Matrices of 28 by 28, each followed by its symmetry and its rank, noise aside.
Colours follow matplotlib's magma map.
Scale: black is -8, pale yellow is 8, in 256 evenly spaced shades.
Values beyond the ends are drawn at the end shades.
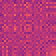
symmetric, rank three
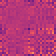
symmetric, rank two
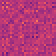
symmetric, rank three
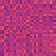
no symmetry, rank three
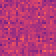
no symmetry, rank four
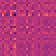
symmetric, rank two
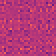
antisymmetric, rank four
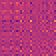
no symmetry, rank two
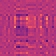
antisymmetric, rank two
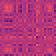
symmetric, rank two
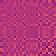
symmetric, rank two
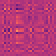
no symmetry, rank two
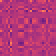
symmetric, rank two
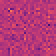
no symmetry, rank four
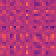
antisymmetric, rank two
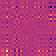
antisymmetric, rank two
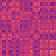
symmetric, rank two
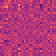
no symmetry, rank four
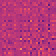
no symmetry, rank three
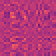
no symmetry, rank three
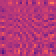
antisymmetric, rank two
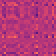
antisymmetric, rank two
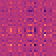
antisymmetric, rank two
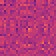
symmetric, rank three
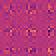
no symmetry, rank two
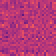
no symmetry, rank four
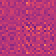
no symmetry, rank three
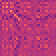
symmetric, rank three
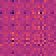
symmetric, rank two
